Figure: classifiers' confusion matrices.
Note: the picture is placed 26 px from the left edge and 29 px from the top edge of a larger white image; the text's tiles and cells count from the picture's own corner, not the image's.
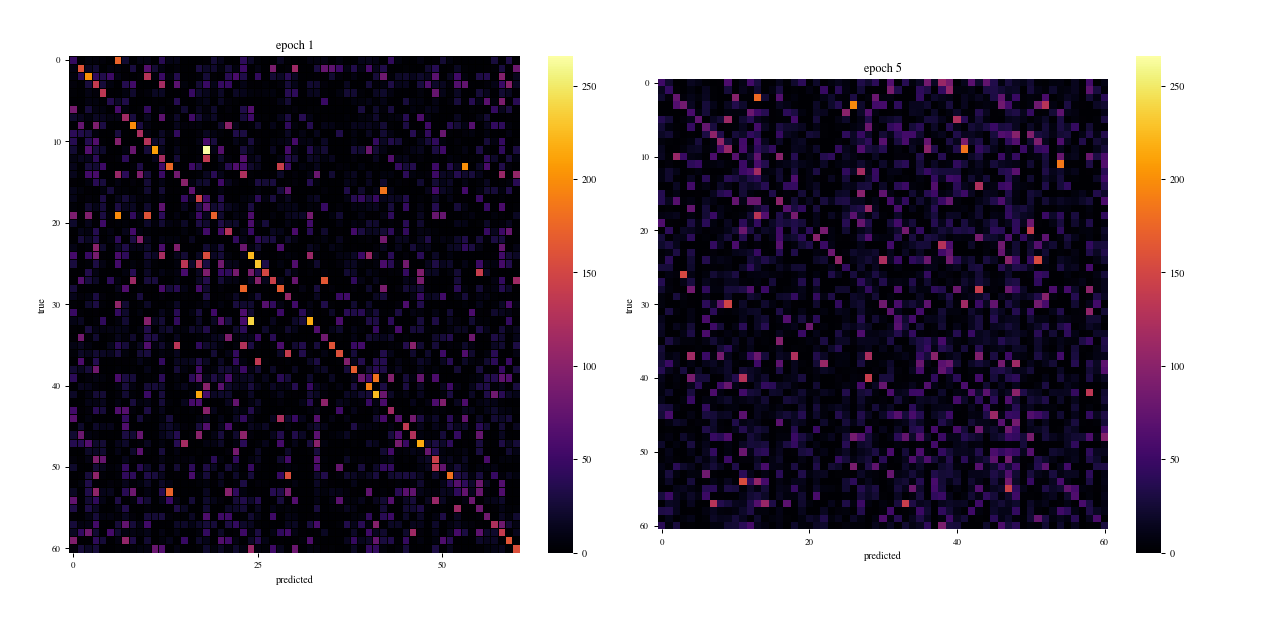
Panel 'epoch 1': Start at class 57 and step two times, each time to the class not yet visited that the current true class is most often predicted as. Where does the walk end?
17
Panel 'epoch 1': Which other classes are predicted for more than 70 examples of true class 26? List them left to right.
18, 22, 24, 47, 55
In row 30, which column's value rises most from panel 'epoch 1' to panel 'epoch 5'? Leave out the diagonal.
9
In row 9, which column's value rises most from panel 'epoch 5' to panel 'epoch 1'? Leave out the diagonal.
50
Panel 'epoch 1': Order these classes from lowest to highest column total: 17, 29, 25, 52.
52, 25, 29, 17
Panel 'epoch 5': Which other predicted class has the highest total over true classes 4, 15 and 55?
47
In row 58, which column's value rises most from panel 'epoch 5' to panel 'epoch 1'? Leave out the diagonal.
46
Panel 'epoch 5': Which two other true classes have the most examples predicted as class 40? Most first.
5, 28
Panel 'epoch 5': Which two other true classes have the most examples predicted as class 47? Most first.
55, 24
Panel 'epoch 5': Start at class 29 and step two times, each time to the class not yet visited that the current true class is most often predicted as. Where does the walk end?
26
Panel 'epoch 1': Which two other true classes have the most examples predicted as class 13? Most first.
53, 54
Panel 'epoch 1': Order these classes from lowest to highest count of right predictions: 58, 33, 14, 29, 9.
33, 14, 29, 9, 58
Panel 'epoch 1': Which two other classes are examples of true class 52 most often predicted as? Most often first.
55, 58
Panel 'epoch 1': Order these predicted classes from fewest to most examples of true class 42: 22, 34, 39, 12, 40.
39, 12, 40, 22, 34
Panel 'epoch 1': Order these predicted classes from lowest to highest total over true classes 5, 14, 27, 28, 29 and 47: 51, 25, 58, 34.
51, 25, 34, 58
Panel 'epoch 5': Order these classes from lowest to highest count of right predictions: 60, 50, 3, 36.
60, 36, 50, 3
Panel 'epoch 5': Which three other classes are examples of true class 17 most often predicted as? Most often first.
28, 4, 32
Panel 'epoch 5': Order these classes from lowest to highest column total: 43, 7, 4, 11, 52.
7, 4, 52, 11, 43
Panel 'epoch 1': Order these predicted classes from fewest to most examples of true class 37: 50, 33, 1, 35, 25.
35, 50, 33, 1, 25
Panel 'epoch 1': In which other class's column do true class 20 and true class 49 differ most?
3
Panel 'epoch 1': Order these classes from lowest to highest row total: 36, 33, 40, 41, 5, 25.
5, 33, 36, 40, 41, 25
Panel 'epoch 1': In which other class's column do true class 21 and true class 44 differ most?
28
